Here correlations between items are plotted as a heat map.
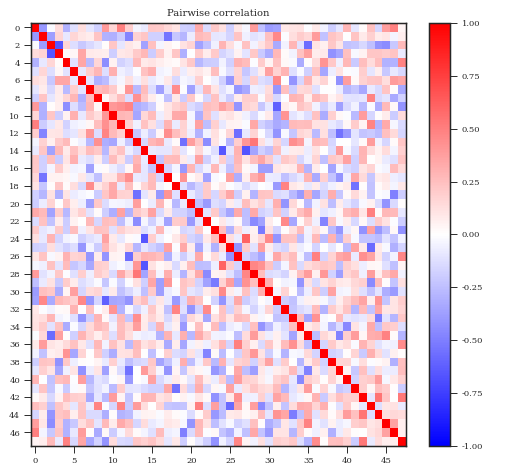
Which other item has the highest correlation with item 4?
47
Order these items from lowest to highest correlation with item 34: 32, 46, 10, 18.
32, 10, 18, 46
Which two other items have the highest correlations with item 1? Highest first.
31, 36
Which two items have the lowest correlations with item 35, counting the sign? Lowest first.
2, 39
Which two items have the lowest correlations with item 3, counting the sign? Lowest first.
2, 38
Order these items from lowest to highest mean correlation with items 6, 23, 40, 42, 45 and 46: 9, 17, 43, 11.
9, 17, 11, 43
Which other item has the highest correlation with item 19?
17
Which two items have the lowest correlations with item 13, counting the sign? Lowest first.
19, 22
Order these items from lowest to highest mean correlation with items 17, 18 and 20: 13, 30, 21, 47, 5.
21, 30, 47, 5, 13
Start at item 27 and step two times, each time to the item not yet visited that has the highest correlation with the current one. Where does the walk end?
30
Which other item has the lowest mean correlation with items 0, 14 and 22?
27
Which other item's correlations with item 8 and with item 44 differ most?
33
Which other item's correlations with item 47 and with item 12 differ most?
26
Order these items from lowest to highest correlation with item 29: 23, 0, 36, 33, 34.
23, 34, 0, 36, 33
